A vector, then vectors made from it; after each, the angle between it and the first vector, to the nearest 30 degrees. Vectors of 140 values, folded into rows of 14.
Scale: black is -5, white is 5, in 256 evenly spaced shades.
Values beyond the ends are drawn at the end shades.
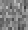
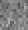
120 degrees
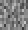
90 degrees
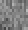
60 degrees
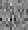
90 degrees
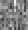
30 degrees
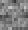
120 degrees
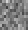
120 degrees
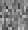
150 degrees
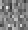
60 degrees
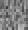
150 degrees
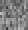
150 degrees
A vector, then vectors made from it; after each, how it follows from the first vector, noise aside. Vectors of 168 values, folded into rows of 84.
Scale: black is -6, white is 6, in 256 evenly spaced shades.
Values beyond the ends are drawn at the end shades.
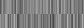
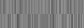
shrunk.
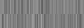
wrapped around, shrunk.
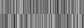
negated.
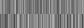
negated.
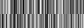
wrapped around, negated, scaled up.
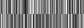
reversed, negated, scaled up.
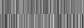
negated.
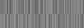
wrapped around, shrunk.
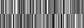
wrapped around, negated, scaled up.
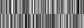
reversed, negated, scaled up.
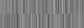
wrapped around, shrunk.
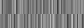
negated.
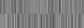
shrunk.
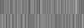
wrapped around, negated, shrunk.
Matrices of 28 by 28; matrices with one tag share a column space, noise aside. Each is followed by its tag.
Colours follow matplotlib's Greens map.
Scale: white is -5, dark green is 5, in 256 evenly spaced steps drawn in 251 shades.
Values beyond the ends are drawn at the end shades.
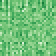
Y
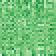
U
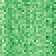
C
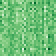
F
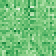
Y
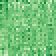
U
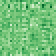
U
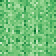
C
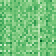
C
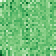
U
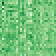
F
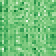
F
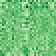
U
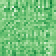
Y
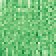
Y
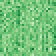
F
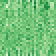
U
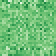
U
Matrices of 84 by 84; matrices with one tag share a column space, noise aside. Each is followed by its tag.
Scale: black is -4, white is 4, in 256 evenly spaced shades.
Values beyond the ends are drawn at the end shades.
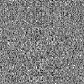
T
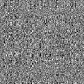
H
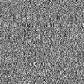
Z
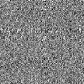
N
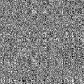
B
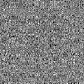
H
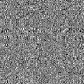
N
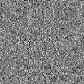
T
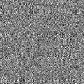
B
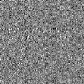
N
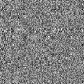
N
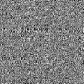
N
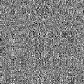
B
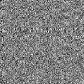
N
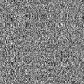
Z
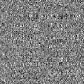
Z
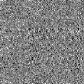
N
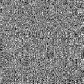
B
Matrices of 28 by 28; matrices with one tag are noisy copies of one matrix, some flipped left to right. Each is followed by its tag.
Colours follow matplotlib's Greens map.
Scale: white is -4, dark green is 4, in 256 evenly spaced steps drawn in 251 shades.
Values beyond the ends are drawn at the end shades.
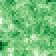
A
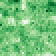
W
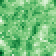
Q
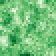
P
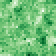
P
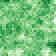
A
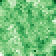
Q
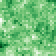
A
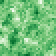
P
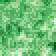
A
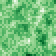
P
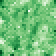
Q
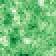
P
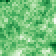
A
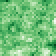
A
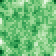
Q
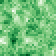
P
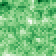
W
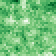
W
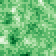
P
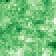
A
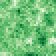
P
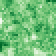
A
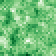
P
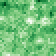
W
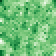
Q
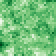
A
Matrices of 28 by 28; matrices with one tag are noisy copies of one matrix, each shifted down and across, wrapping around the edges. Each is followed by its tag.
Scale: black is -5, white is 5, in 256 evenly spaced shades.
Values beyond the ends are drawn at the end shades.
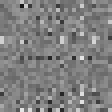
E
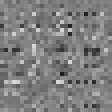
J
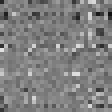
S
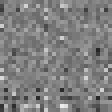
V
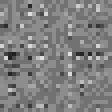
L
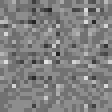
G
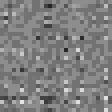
L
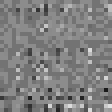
V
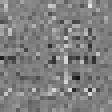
S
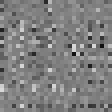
E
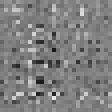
S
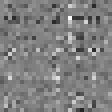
S
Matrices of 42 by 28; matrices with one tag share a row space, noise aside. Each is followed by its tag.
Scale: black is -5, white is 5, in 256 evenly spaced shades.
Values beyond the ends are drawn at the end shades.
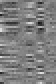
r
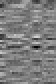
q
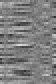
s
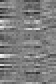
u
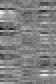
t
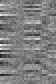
u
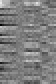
u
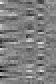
r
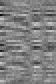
q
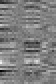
u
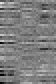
t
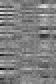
t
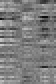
t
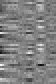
r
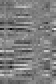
s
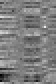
u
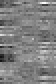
t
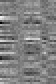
u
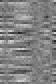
s
